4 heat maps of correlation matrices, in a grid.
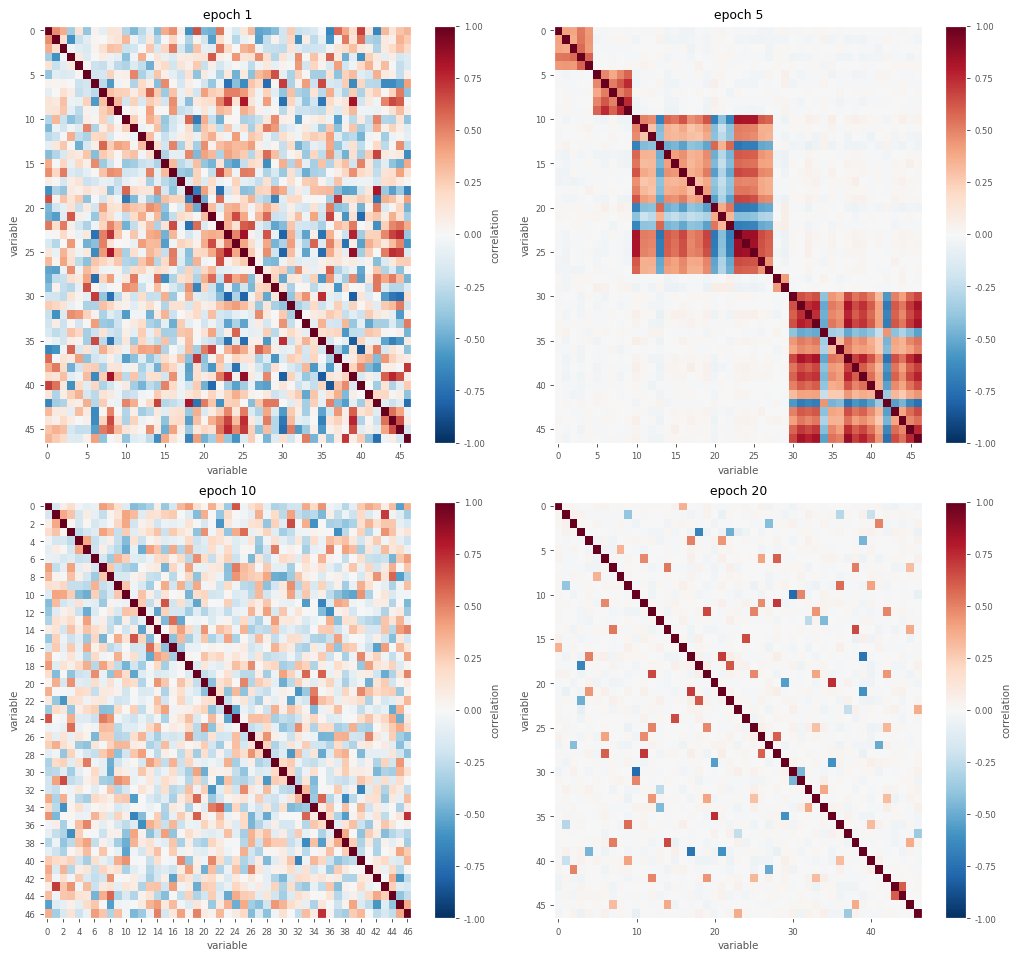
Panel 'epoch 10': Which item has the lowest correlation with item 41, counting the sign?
20
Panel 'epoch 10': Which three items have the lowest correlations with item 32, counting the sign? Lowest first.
40, 21, 34
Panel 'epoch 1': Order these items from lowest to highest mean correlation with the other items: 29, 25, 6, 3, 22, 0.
6, 29, 0, 3, 22, 25
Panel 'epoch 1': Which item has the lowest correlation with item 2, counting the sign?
18
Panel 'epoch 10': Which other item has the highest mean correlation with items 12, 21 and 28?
26
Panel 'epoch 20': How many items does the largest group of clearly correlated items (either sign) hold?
5
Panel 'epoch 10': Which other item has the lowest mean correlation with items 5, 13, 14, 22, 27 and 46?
12
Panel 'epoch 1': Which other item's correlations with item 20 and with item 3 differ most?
10
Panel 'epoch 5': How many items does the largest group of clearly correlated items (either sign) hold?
18
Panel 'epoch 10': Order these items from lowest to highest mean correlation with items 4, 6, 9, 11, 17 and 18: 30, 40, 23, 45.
30, 45, 40, 23
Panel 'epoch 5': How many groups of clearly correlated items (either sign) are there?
5
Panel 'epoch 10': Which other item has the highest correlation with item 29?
5
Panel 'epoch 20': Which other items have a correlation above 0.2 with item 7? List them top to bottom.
14, 38, 45
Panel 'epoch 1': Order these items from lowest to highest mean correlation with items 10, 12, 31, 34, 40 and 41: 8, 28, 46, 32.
46, 32, 8, 28
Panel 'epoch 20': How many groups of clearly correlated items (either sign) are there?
15
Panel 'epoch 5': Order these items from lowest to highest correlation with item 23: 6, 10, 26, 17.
6, 17, 26, 10
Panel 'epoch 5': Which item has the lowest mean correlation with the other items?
42
